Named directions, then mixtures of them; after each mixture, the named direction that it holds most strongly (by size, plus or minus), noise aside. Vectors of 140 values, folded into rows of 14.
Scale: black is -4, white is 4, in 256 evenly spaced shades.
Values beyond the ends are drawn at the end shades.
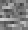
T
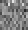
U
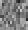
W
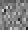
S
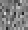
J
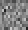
S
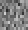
J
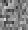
T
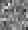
T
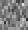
W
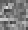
T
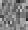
W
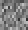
S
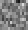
W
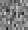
J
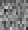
S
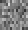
U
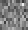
U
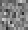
J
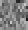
W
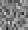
J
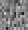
J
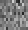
J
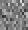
U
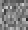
S
